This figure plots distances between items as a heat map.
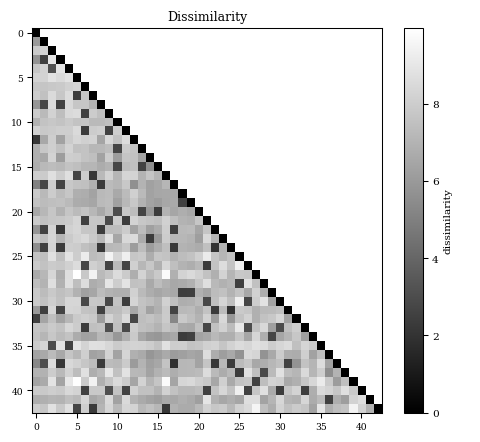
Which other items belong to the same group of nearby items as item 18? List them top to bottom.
19, 29, 34
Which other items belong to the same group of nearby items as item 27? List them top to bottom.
39
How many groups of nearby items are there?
11
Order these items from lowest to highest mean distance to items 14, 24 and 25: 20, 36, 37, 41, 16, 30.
37, 36, 41, 20, 16, 30
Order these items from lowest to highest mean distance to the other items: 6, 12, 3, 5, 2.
3, 6, 12, 5, 2
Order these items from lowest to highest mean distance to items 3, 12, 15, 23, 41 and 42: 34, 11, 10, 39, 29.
10, 34, 29, 39, 11
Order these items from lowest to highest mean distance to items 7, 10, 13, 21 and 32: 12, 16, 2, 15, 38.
15, 16, 12, 38, 2
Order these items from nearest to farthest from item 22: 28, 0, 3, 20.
3, 0, 20, 28
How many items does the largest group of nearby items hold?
8
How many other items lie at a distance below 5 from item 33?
7
